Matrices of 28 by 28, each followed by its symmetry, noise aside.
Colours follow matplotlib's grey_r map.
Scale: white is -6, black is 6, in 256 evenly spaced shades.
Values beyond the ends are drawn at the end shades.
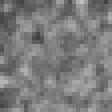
symmetric.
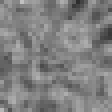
symmetric across the other diagonal.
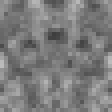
mirrored left to right.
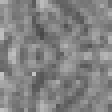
mirrored top to bottom.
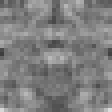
mirrored left to right.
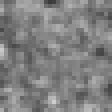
antisymmetric.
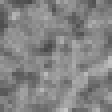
symmetric.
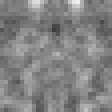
mirrored left to right.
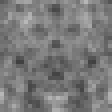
mirrored left to right.
